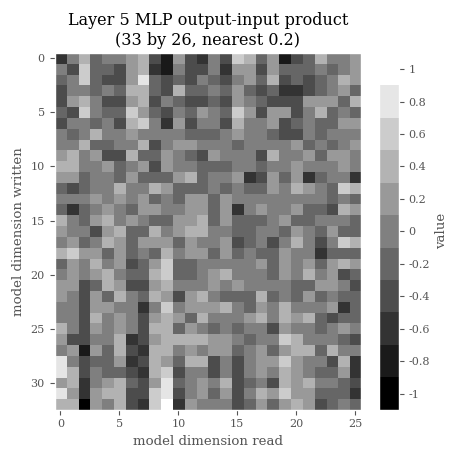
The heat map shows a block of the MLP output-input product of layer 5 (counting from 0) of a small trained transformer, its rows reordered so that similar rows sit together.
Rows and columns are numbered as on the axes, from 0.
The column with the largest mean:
9
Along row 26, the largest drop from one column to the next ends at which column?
6
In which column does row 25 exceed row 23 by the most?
24
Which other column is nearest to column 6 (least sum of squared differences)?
15
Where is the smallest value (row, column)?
32, 2
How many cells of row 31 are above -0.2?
16
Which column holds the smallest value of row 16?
3
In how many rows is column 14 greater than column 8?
9
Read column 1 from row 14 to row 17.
-0.6 0 0 0.2
